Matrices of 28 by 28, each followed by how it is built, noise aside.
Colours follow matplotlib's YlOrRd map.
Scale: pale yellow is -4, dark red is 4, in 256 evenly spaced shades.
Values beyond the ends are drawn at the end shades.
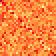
diagonal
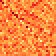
diagonal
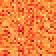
repeating rows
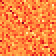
diagonal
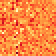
uneven columns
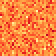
repeating rows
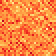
Toeplitz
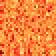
low rank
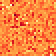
block diagonal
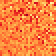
upper triangular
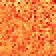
upper triangular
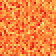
repeating rows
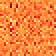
low rank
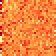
uneven columns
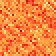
Toeplitz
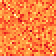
diagonal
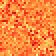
block diagonal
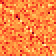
diagonal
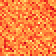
Toeplitz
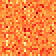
uneven columns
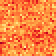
smooth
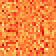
low rank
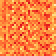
repeating rows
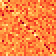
diagonal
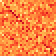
diagonal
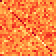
diagonal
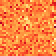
uneven columns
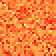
diagonal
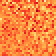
upper triangular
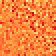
upper triangular
